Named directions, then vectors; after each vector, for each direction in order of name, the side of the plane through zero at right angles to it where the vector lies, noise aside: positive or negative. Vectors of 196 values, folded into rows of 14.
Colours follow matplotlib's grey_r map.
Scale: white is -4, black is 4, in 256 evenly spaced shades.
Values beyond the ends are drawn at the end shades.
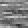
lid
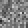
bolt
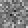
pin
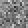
negative, positive, positive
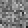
positive, positive, negative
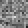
positive, positive, negative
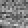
negative, negative, positive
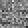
positive, positive, negative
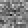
positive, positive, positive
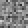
negative, negative, positive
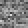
negative, negative, negative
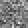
positive, positive, positive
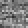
negative, negative, positive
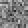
negative, positive, positive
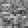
negative, positive, negative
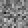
positive, negative, positive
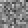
positive, positive, positive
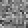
positive, positive, negative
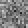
negative, positive, positive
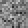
negative, positive, negative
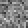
positive, negative, negative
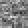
negative, positive, negative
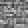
negative, negative, negative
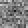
negative, positive, positive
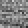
positive, positive, negative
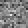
negative, negative, negative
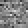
negative, negative, negative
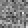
negative, negative, positive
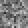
positive, negative, positive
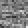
negative, negative, positive
